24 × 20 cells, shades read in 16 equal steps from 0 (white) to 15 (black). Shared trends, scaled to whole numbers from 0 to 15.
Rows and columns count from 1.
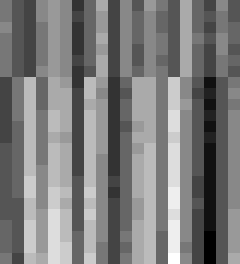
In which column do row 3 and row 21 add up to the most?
18
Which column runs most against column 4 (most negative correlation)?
2
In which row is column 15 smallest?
24
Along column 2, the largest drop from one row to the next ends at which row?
8
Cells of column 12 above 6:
7
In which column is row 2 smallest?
16
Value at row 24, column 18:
15
